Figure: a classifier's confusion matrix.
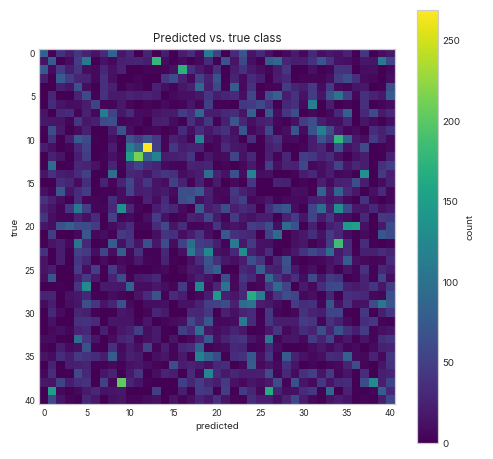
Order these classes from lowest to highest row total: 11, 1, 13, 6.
6, 13, 11, 1
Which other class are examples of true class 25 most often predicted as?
20
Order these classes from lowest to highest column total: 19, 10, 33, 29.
29, 10, 33, 19
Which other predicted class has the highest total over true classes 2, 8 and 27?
16
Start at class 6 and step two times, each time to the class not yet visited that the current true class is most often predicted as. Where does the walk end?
23
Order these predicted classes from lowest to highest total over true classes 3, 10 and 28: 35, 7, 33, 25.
7, 33, 25, 35
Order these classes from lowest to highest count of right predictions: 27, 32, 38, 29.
29, 32, 27, 38
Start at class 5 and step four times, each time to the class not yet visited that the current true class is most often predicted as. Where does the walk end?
32
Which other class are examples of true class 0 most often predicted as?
19
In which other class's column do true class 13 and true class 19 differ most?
1
